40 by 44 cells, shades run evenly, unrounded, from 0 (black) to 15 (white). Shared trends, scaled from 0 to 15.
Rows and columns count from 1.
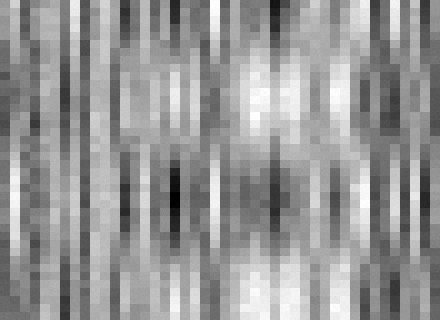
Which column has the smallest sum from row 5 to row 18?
7
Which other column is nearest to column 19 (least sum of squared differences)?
17
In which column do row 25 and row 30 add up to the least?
18
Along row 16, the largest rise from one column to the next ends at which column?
10
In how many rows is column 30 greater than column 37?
23
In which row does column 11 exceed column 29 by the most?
1
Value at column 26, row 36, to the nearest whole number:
14
